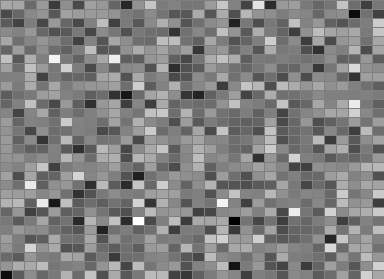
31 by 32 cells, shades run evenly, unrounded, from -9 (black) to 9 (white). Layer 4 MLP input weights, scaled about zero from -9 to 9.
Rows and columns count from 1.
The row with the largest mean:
10
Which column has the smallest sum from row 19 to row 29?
11
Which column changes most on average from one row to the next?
12
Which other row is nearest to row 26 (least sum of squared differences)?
6
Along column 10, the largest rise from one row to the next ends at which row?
7
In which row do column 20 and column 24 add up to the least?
25
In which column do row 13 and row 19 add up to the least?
5
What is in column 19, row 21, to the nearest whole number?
-3
